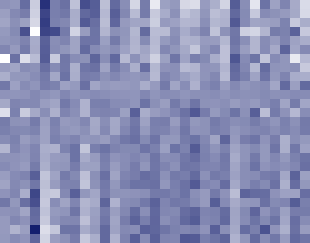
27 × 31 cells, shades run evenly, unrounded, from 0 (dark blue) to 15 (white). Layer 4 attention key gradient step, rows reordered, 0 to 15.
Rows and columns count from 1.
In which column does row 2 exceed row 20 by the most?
4
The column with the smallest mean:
7
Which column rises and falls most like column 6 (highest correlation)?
3
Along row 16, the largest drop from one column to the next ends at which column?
23
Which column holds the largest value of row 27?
5
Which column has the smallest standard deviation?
21
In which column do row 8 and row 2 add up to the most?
31
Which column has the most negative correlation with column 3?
26
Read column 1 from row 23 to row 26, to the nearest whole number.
6 8 8 8
